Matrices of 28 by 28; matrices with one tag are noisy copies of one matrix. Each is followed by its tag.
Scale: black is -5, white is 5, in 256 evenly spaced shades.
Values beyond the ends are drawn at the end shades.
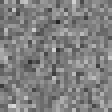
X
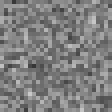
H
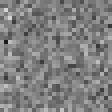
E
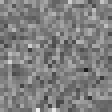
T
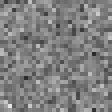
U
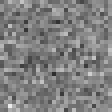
X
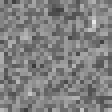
H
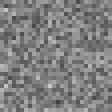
E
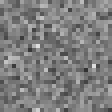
T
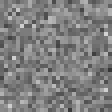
U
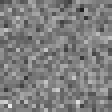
U
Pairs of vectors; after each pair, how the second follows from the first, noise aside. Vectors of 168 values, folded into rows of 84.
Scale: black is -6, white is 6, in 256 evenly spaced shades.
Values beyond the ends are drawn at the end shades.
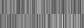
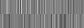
reversed, partly zeroed.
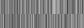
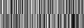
wrapped around, negated, scaled up.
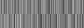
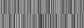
copied.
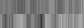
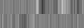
reversed, partly zeroed.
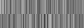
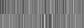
negated, partly zeroed.
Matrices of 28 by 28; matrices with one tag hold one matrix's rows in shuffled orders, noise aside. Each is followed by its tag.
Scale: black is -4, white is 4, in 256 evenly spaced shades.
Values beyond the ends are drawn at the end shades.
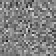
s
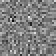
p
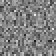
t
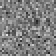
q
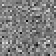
q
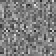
t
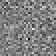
s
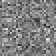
q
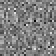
t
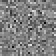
p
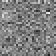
q
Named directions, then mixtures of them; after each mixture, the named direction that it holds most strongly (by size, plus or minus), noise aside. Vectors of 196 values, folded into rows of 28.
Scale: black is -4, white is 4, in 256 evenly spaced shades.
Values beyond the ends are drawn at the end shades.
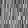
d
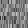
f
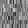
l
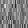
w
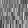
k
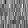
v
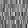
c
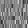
c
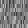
f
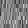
d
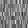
c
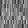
d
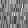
f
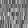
f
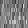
d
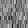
l
